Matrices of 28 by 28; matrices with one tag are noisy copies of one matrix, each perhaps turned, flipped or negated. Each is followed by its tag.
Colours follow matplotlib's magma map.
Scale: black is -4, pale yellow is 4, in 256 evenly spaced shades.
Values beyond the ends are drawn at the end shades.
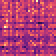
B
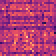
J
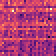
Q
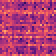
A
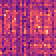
J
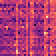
Q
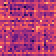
J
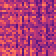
B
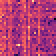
Q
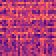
B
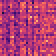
B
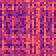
J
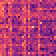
Q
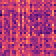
J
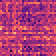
J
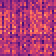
J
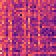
Q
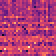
B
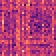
J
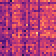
Q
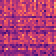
Q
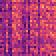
Q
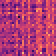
B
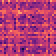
A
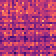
B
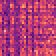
B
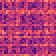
A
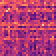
Q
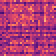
J
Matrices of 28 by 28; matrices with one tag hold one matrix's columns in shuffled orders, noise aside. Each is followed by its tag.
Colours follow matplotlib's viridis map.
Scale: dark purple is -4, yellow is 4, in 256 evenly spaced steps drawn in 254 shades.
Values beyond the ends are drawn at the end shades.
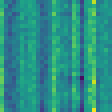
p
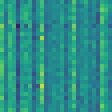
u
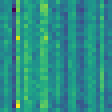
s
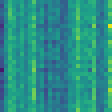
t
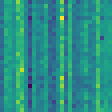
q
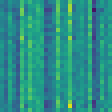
s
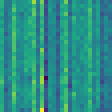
p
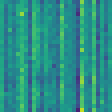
p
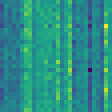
t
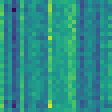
s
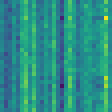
q
